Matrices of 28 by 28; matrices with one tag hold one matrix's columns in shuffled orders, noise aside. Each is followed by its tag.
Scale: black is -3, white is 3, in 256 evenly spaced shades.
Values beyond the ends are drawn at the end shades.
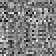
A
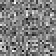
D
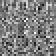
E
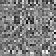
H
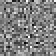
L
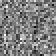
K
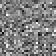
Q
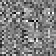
A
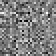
A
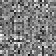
K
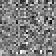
H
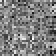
K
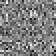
D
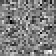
H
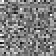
L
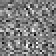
Q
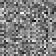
A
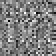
A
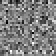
H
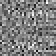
D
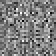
A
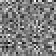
L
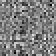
K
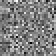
L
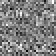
D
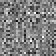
A
